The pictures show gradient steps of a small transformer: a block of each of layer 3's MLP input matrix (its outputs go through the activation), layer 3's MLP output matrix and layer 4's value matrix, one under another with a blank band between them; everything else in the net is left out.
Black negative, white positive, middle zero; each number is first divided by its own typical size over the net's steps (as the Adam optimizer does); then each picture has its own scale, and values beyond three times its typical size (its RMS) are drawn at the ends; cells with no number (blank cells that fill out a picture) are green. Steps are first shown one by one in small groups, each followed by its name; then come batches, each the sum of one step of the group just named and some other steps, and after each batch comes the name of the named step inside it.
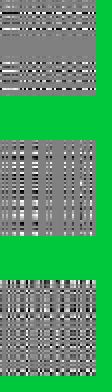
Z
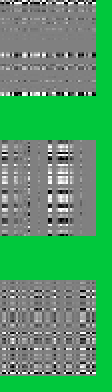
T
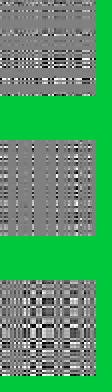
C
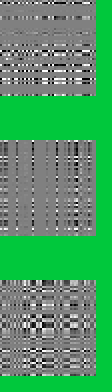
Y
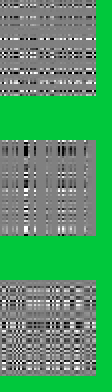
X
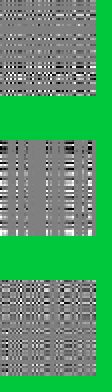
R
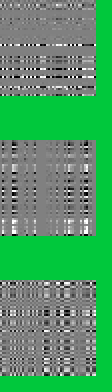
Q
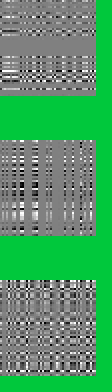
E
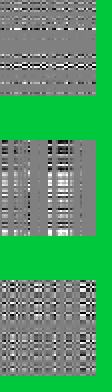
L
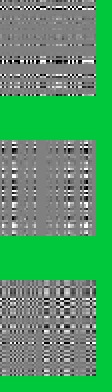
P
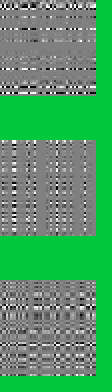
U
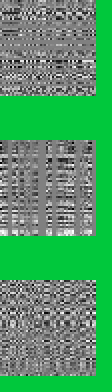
R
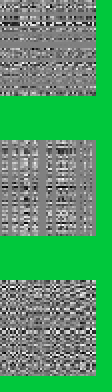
U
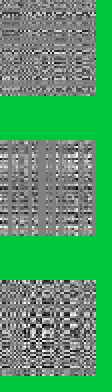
C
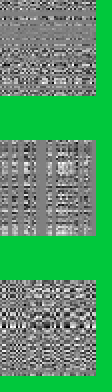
Y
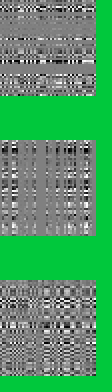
P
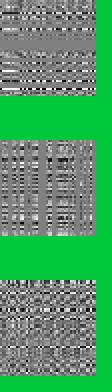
Z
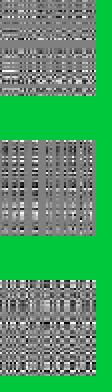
E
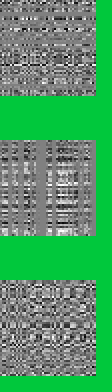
L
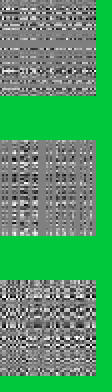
Z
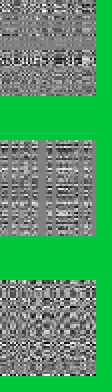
P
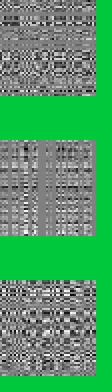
X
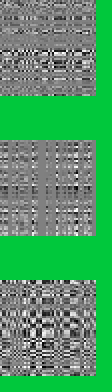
C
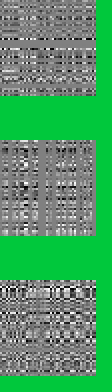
E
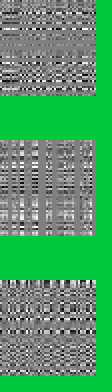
Z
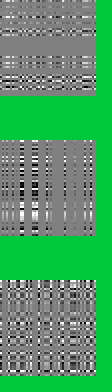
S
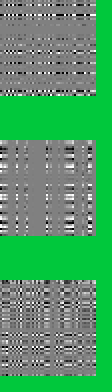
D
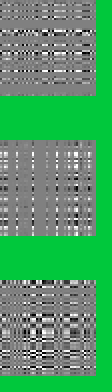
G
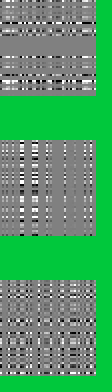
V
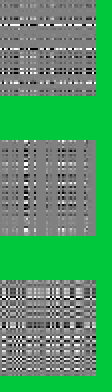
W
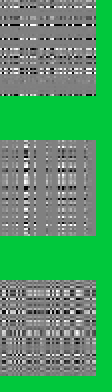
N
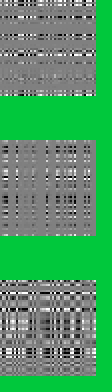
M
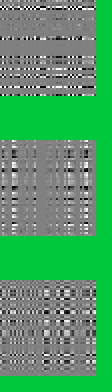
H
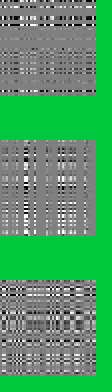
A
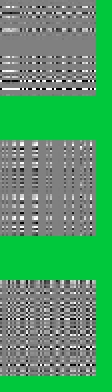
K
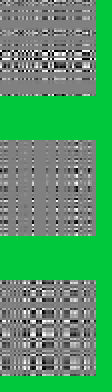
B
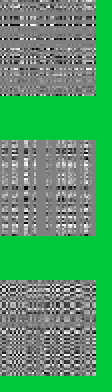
N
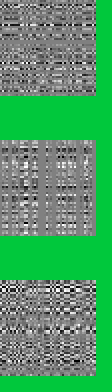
N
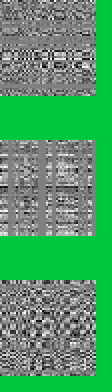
B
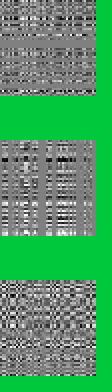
A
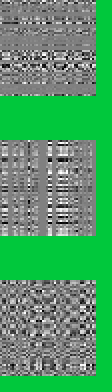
B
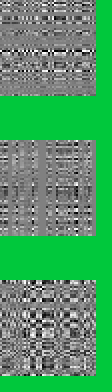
B
